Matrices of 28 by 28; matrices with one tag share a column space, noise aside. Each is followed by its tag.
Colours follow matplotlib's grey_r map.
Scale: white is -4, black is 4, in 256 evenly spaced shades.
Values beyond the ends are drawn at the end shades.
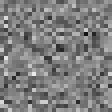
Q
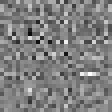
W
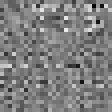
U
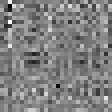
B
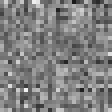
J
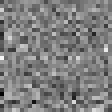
Q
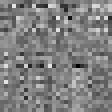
U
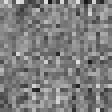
J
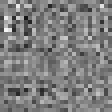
B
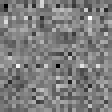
U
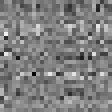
W
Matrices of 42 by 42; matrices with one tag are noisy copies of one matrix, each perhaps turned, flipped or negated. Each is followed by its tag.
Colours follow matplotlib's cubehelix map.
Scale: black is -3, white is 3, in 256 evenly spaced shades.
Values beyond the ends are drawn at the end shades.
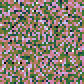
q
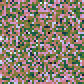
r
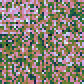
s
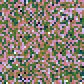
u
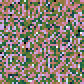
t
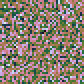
u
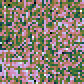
s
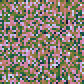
t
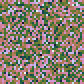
q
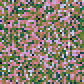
r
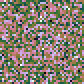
r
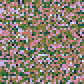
u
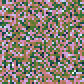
q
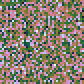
t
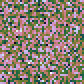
r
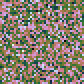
t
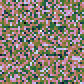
t
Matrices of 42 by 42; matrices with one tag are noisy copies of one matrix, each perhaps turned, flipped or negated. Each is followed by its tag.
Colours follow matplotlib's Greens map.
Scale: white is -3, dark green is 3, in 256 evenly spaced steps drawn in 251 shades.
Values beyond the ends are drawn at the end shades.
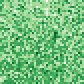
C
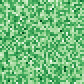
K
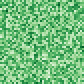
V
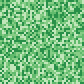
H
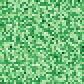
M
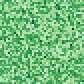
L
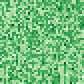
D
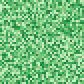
H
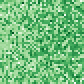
C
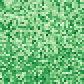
C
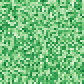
L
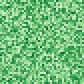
H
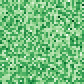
L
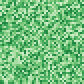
H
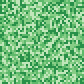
M
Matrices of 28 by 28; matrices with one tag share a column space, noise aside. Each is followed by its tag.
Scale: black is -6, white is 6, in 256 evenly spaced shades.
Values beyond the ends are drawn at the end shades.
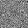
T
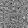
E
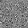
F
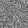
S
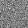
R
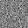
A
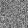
A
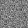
R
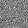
F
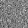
A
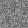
A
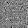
E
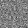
R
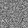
F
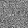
T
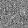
A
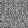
A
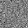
T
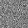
R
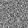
S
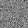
F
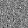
A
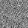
S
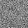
R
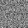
R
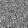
S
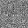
T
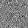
S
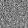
A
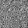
R
